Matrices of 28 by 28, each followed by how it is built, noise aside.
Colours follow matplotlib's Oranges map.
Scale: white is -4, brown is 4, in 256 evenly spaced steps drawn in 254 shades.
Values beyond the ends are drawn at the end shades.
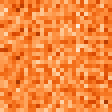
repeating rows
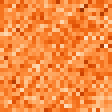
Hankel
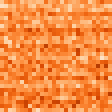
blocks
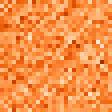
Hankel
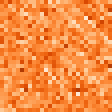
Toeplitz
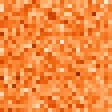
repeating rows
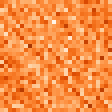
Toeplitz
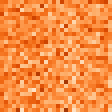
repeating rows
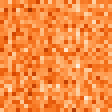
repeating rows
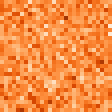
Toeplitz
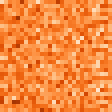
repeating rows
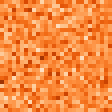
noise
